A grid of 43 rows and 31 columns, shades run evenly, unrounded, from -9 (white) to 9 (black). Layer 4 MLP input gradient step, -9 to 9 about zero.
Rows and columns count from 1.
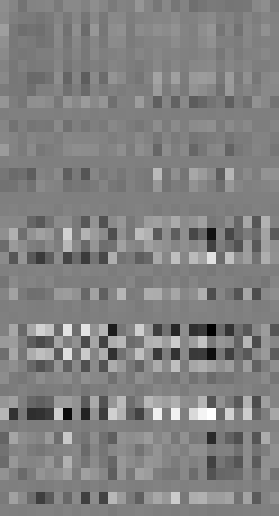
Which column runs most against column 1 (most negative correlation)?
15
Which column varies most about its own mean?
24
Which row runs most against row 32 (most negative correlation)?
33
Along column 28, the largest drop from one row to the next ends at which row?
29
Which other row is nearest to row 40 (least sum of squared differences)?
32
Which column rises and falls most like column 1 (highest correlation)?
7
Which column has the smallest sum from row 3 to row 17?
18
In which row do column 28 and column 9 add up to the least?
35
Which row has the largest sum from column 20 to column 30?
28
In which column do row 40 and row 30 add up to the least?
8
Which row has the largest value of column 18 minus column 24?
22
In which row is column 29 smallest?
9
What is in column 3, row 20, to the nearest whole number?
1
